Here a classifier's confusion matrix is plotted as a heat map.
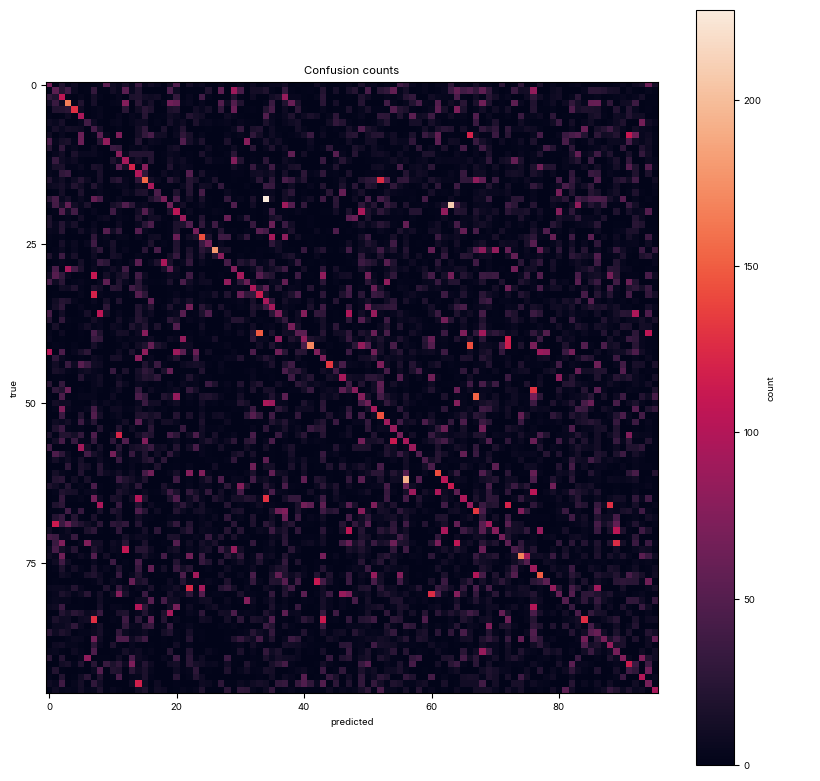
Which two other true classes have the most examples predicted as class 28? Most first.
31, 21
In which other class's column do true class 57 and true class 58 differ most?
5
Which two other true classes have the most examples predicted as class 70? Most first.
26, 60
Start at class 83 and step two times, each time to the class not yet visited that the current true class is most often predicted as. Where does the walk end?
63
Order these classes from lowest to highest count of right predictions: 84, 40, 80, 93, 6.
6, 80, 40, 93, 84
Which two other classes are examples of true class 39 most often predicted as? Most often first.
33, 94
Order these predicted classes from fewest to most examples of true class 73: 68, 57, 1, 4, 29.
57, 4, 1, 68, 29
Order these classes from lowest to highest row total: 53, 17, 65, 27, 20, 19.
17, 27, 53, 20, 65, 19
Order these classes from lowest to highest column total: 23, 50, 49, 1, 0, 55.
23, 0, 55, 1, 50, 49
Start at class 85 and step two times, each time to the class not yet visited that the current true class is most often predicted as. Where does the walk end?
1
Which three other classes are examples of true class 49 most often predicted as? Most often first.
67, 20, 76
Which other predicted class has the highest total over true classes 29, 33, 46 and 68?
7
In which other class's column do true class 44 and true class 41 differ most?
66
